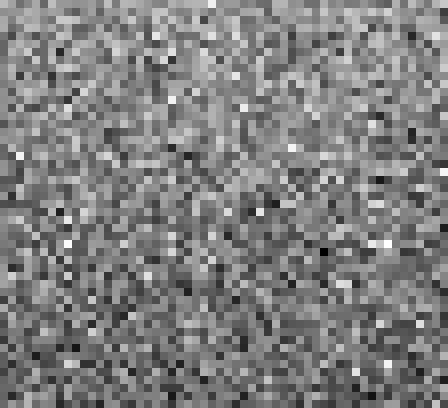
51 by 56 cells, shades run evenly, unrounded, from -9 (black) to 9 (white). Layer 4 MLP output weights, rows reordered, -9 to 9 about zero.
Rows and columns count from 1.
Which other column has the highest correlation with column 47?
48
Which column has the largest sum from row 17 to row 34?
22
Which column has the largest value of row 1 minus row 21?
56
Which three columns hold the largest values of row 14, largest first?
31, 9, 39
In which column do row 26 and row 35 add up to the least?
35
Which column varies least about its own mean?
32
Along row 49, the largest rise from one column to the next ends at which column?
46
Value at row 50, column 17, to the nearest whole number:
-1
